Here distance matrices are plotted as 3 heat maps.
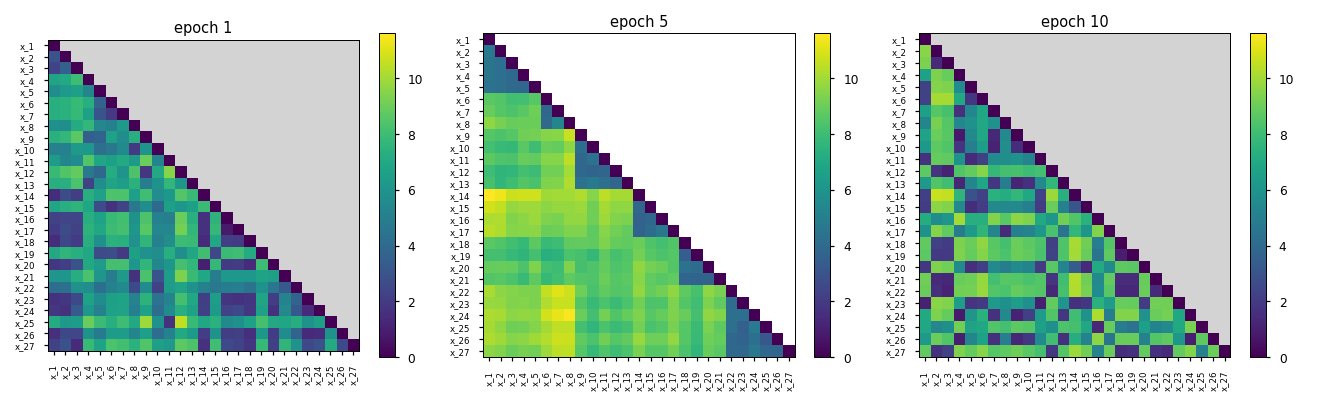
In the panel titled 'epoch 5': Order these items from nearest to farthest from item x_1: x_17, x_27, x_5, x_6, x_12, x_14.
x_5, x_12, x_6, x_27, x_17, x_14
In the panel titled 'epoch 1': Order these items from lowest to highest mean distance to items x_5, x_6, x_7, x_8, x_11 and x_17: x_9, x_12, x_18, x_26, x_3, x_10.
x_10, x_26, x_18, x_3, x_9, x_12
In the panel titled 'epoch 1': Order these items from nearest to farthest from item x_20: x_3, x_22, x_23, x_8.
x_23, x_3, x_22, x_8
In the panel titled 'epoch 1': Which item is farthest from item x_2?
x_12
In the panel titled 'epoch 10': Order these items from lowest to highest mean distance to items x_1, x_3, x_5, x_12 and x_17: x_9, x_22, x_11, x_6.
x_11, x_22, x_6, x_9
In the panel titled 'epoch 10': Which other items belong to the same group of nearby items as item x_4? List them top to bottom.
x_7, x_9, x_10, x_13, x_24, x_26
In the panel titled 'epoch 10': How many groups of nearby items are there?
5
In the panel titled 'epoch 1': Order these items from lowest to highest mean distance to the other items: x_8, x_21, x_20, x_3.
x_20, x_3, x_8, x_21
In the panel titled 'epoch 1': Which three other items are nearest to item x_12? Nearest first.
x_9, x_5, x_4
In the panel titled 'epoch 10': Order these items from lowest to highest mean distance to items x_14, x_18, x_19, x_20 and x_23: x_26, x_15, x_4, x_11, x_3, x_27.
x_11, x_15, x_27, x_3, x_26, x_4
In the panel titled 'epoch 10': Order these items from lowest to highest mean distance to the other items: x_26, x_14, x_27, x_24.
x_26, x_24, x_27, x_14
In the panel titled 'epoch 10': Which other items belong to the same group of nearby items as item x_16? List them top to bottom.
x_25
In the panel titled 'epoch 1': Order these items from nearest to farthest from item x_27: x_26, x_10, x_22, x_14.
x_14, x_26, x_22, x_10
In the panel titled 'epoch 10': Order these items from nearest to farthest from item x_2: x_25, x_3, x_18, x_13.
x_3, x_18, x_25, x_13
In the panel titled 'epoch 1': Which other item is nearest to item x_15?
x_6
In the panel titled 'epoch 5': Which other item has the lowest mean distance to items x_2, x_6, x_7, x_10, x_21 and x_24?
x_19
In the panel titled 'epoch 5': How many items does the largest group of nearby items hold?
6
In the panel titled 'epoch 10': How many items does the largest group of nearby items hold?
8
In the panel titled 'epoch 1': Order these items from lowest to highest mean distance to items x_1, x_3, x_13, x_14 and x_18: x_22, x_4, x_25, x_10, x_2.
x_2, x_22, x_10, x_4, x_25
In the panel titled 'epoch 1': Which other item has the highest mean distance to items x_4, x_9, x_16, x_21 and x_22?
x_25
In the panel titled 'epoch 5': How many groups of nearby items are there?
6
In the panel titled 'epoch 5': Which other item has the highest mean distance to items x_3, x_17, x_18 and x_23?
x_8
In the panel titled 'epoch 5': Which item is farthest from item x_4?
x_14
